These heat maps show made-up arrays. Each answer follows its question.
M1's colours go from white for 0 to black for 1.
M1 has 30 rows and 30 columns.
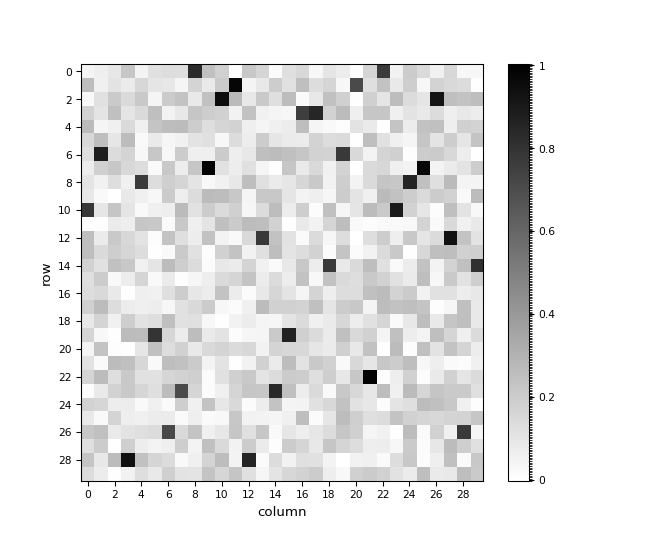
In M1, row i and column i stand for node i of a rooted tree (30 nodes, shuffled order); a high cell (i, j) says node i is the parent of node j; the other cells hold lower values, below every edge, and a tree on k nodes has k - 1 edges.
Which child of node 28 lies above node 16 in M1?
3
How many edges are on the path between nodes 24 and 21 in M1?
4
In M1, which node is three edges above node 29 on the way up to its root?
10
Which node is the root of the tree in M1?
2
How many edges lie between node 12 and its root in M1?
3
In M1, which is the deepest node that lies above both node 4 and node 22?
0
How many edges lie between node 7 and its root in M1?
3
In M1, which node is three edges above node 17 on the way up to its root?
26
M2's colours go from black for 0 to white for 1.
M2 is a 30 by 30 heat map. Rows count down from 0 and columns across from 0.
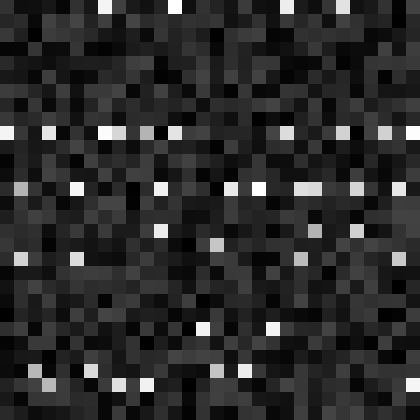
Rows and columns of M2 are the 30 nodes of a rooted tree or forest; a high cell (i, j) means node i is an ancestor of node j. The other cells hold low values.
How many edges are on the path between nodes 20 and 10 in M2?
4
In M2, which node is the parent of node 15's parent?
26
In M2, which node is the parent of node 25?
16
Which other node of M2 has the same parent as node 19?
14
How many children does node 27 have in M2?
4
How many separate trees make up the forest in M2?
5
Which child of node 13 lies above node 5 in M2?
18
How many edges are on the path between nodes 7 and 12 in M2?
2
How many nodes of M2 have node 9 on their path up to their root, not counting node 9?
10
